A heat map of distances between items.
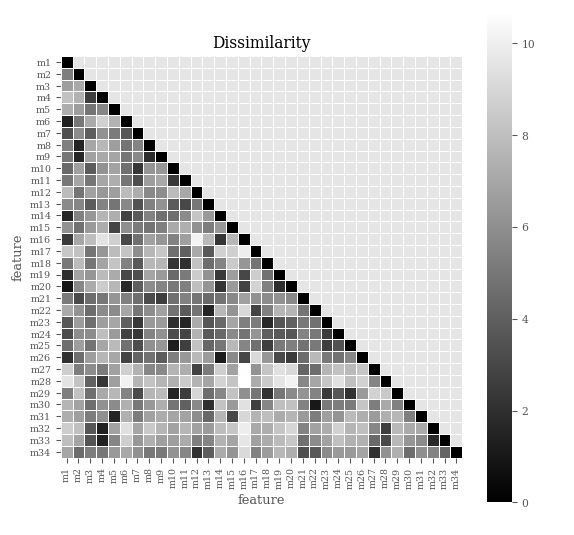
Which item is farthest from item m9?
m17
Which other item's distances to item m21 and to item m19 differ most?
m27
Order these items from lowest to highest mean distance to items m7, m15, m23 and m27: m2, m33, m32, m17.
m2, m33, m17, m32
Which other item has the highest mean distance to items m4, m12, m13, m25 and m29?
m16
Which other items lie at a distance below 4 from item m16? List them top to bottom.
m1, m6, m14, m19, m20, m26
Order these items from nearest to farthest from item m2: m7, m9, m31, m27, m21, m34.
m9, m21, m34, m27, m7, m31
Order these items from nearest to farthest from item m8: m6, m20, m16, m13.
m6, m13, m20, m16
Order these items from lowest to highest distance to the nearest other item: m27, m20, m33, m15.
m20, m33, m27, m15
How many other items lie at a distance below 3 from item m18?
5
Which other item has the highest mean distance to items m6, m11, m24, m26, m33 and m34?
m28
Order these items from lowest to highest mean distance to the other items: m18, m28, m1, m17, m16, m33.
m1, m18, m33, m17, m16, m28
